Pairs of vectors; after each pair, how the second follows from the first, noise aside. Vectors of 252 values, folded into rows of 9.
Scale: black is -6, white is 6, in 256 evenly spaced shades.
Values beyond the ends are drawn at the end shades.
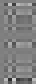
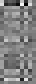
reversed, scaled up.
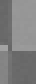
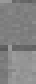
negated, partly zeroed.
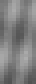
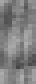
wrapped around.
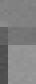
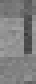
wrapped around.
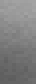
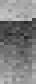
wrapped around, negated, scaled up.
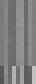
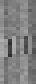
wrapped around, negated.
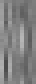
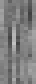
wrapped around, negated.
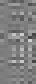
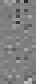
wrapped around, negated, partly zeroed.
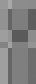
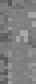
negated, partly zeroed.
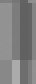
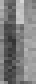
reversed, scaled up.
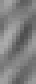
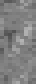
negated, partly zeroed.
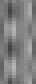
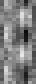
reversed, scaled up.
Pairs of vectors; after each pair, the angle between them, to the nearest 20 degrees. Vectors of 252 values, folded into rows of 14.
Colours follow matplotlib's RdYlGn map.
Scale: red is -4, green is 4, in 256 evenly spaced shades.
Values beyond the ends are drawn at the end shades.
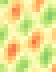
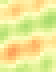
40 degrees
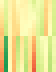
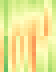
40 degrees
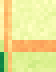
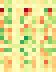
100 degrees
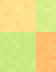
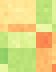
20 degrees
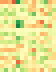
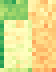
100 degrees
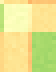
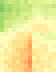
80 degrees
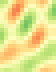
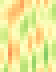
40 degrees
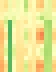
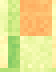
80 degrees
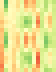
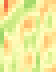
140 degrees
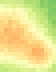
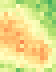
20 degrees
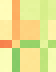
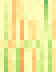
60 degrees
